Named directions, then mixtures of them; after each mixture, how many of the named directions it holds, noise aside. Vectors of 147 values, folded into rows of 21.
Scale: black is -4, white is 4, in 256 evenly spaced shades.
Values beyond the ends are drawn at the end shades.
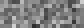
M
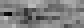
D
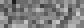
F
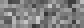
two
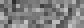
one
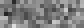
three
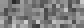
two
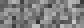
one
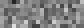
two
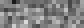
three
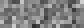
one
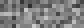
three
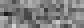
three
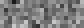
two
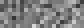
two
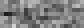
two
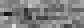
two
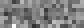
three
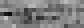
one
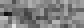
three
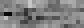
one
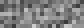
three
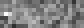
two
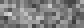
three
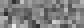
three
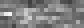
one
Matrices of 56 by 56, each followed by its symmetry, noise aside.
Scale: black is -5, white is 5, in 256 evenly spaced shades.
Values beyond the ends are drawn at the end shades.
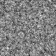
symmetric across the other diagonal.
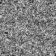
no symmetry.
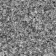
no symmetry.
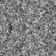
mirrored top to bottom.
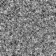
symmetric.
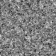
no symmetry.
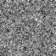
symmetric across the other diagonal.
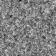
no symmetry.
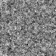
mirrored top to bottom.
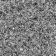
no symmetry.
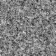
antisymmetric.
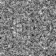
mirrored top to bottom.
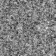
mirrored top to bottom.
